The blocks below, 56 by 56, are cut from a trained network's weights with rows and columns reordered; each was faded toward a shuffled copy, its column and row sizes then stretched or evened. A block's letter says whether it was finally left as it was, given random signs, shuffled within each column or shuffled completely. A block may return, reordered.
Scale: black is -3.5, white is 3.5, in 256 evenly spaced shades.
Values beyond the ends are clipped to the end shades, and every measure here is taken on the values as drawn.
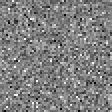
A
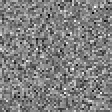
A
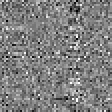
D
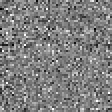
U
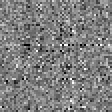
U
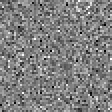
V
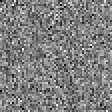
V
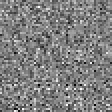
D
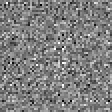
U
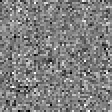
U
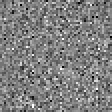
V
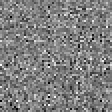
U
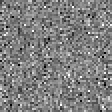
V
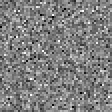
A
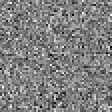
U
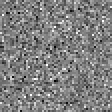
A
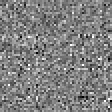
U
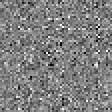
D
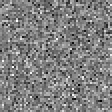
A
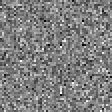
V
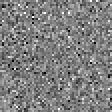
V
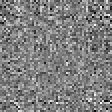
D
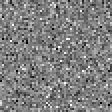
A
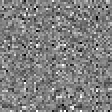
D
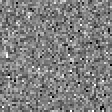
A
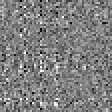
D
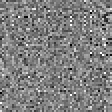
D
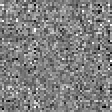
D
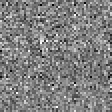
U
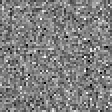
A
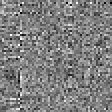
D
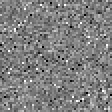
A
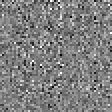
D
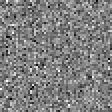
V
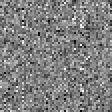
V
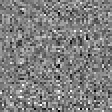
D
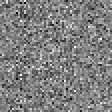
V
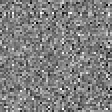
D
